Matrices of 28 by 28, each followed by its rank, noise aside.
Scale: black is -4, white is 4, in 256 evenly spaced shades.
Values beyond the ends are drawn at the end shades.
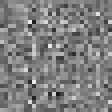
six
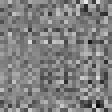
four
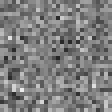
eight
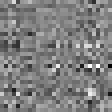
four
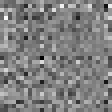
four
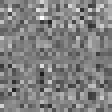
four
